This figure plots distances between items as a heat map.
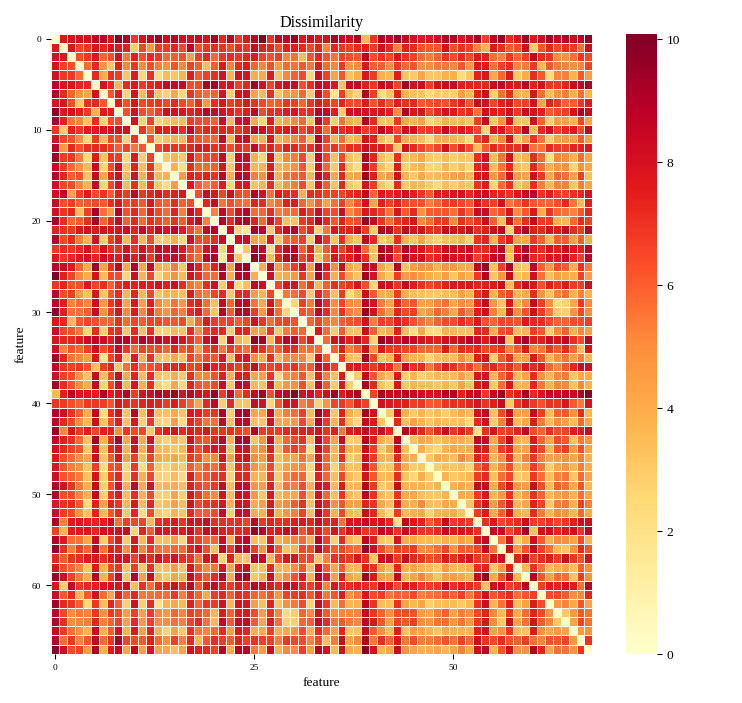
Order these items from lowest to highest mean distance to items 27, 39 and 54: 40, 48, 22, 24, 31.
40, 24, 31, 48, 22
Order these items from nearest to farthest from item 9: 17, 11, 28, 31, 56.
11, 28, 56, 31, 17
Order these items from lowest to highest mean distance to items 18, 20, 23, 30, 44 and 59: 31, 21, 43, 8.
31, 21, 43, 8
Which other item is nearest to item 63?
29
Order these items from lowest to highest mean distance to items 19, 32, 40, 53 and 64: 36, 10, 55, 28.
28, 55, 36, 10
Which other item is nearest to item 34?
66
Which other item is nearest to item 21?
24
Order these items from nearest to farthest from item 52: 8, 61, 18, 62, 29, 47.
47, 62, 29, 61, 18, 8
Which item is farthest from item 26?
0
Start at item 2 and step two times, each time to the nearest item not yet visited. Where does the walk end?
17
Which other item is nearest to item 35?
6
